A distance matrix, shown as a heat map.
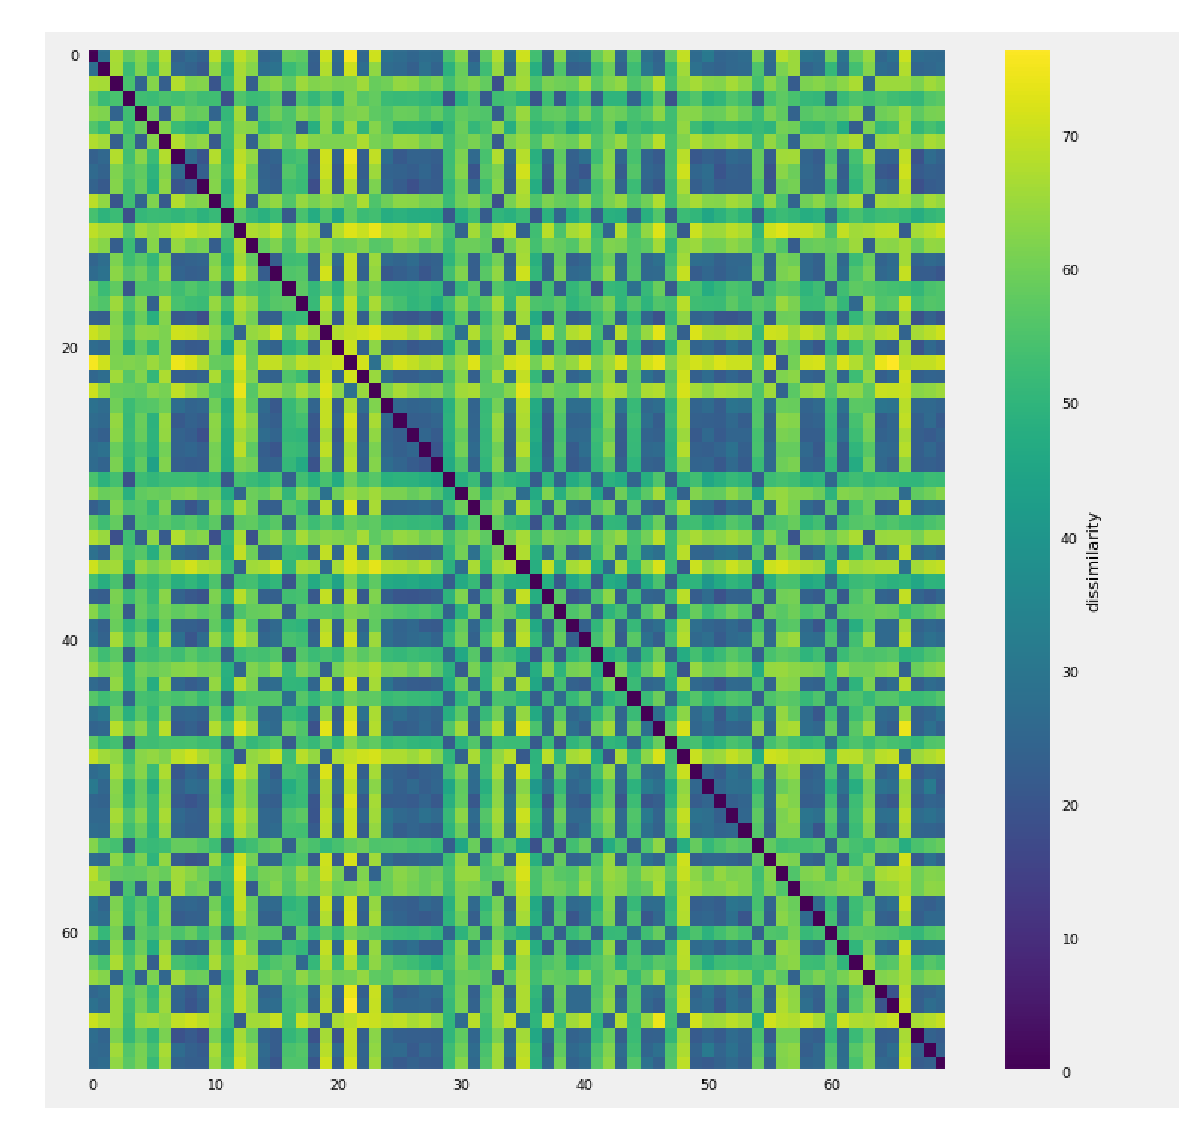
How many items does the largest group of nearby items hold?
37
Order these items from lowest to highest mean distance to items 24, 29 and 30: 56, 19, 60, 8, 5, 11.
11, 60, 8, 19, 5, 56
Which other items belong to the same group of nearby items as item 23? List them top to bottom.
21, 56
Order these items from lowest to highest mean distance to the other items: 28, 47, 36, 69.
28, 69, 36, 47
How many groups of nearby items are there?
6
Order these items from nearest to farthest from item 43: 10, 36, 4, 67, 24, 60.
67, 24, 36, 60, 4, 10
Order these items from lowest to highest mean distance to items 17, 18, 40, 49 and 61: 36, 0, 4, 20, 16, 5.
20, 0, 5, 36, 16, 4
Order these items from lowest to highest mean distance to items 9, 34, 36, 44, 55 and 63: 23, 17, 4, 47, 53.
53, 47, 4, 17, 23
